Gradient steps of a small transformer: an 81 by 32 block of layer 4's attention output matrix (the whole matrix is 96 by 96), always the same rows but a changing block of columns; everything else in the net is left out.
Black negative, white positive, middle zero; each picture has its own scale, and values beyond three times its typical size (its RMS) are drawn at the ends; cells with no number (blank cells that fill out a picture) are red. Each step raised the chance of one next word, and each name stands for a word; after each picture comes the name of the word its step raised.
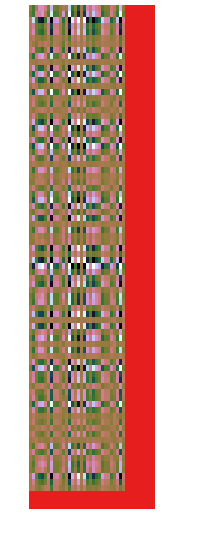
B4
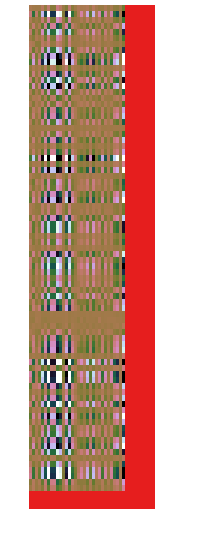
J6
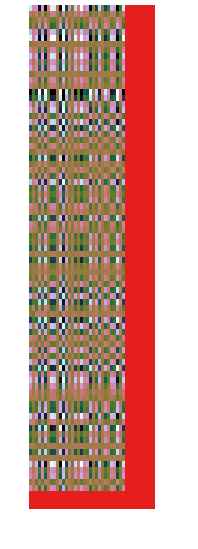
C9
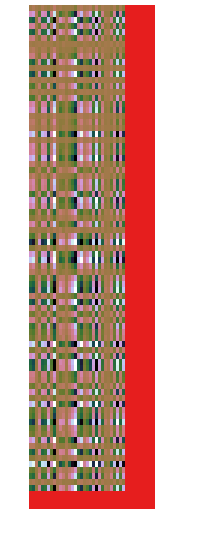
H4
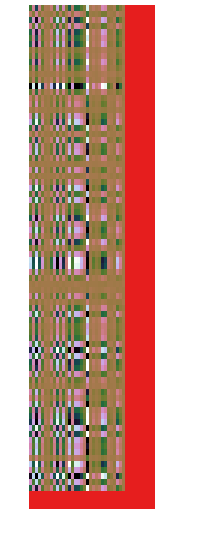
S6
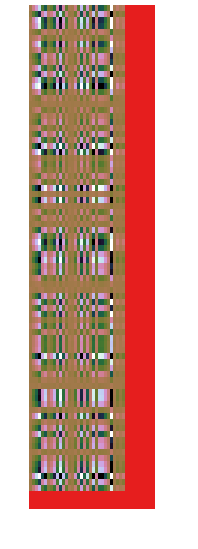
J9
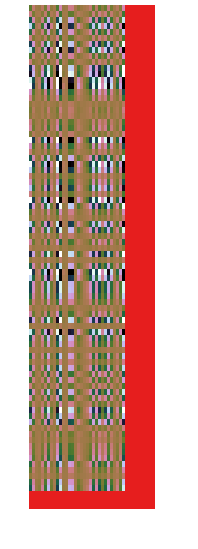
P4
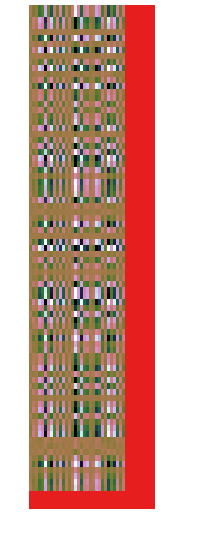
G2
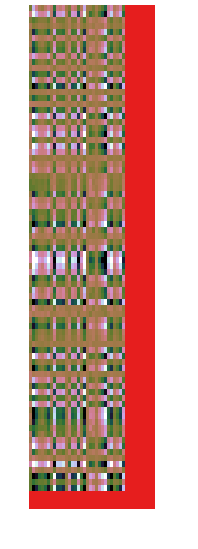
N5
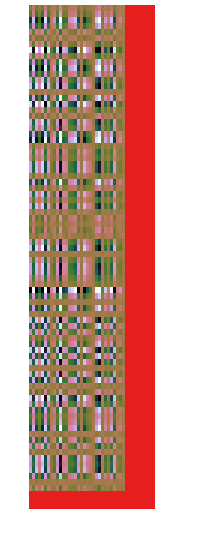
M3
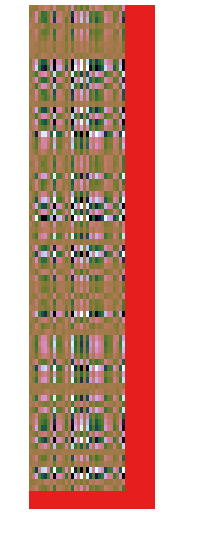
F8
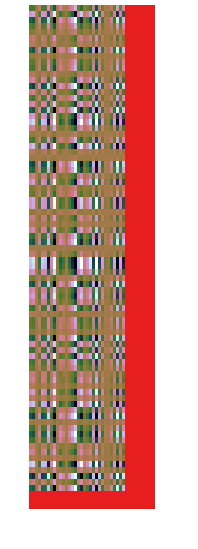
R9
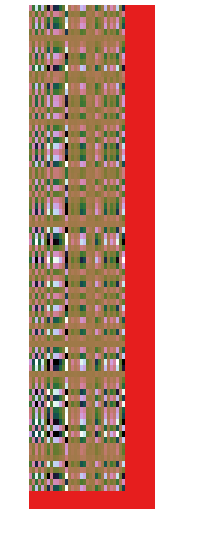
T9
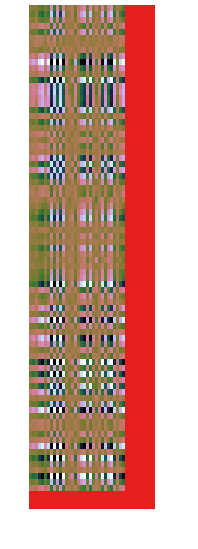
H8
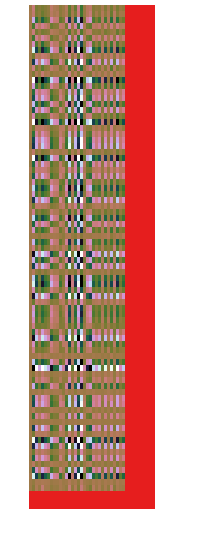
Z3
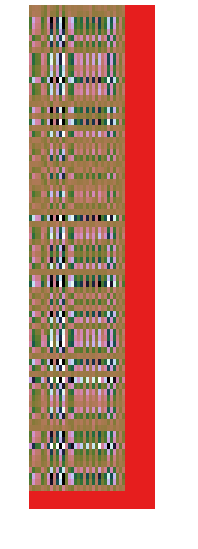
H8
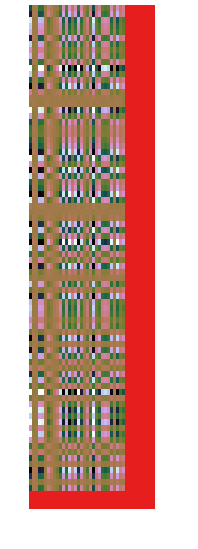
G2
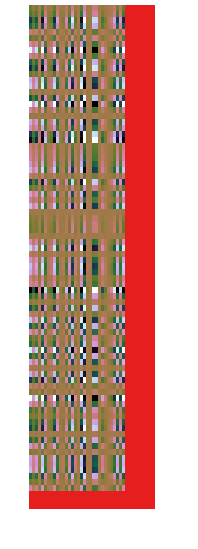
M3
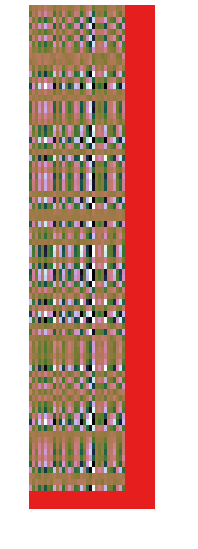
P4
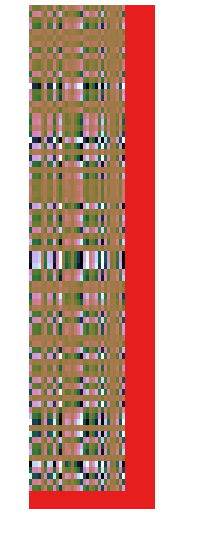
P4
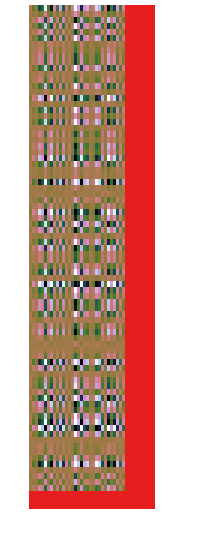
T9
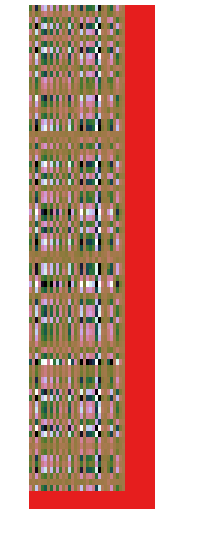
T9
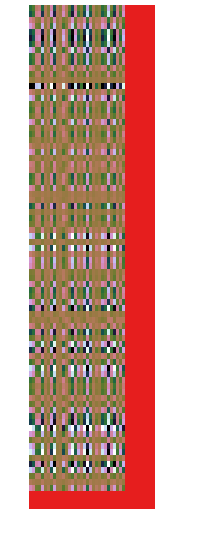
S6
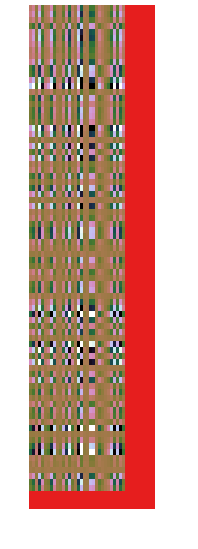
S6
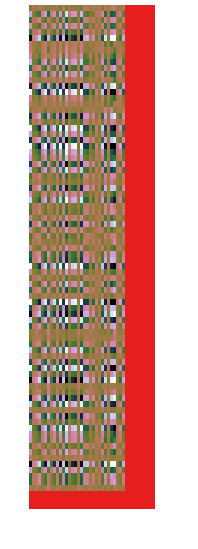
B4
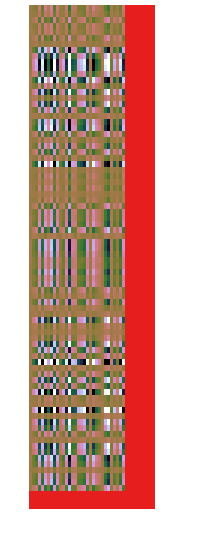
H8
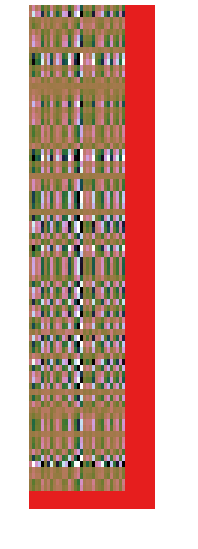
J6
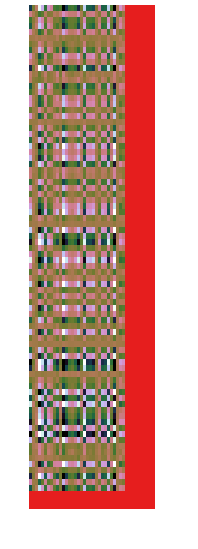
T9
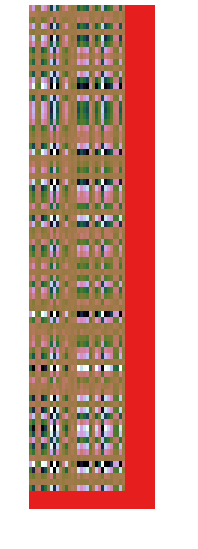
J9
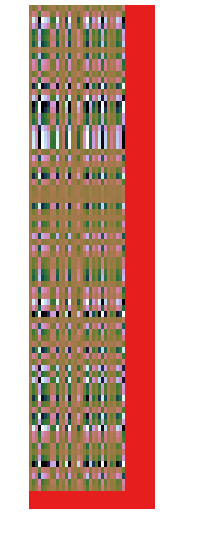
M3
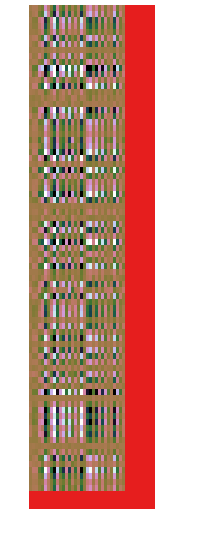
G2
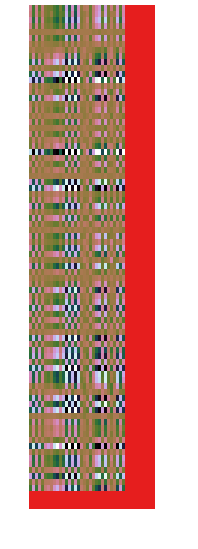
J9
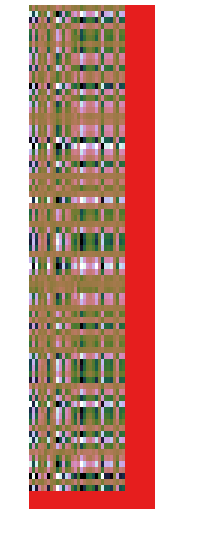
B4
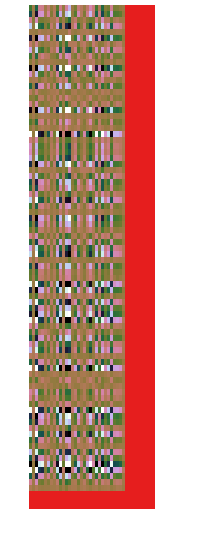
F8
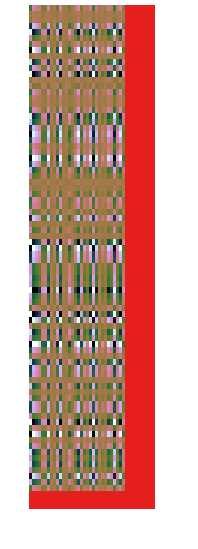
H4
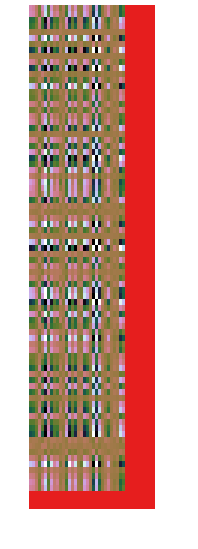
G2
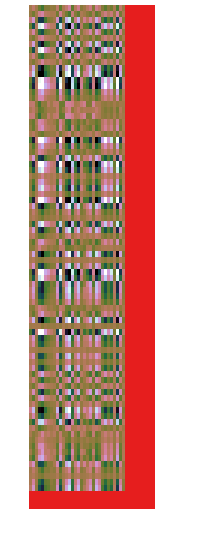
P4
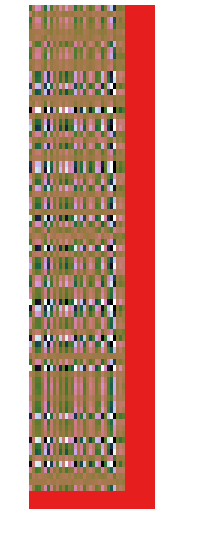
R9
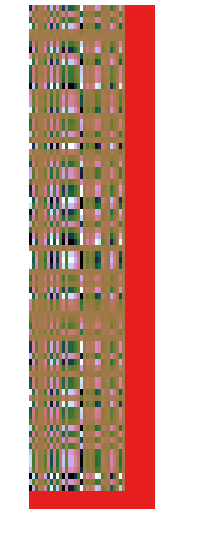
Z3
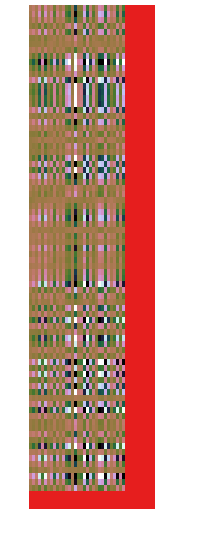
H8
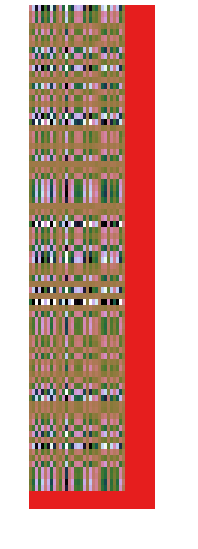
N5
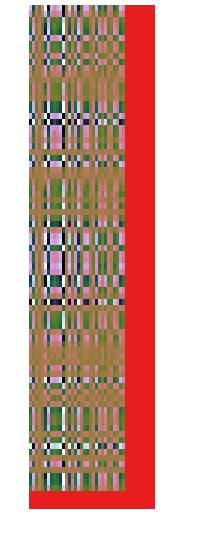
N5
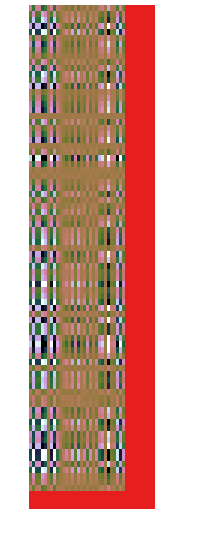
H4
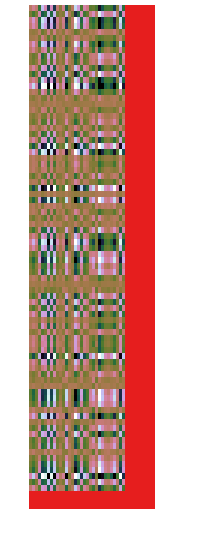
J9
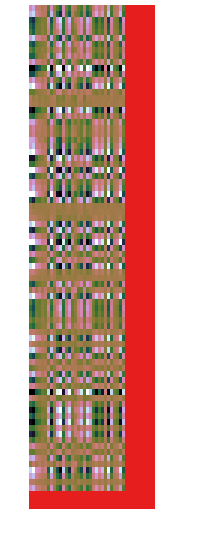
G2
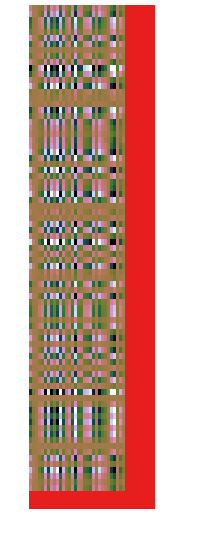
G2
